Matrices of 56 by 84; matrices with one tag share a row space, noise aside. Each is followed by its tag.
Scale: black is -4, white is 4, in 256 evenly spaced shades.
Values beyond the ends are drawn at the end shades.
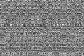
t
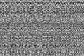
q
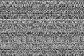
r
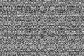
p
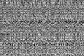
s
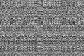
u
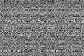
p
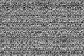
t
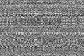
u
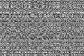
q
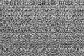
s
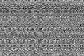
q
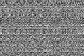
q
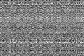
q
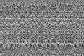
s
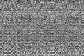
p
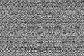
u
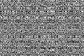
p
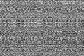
u
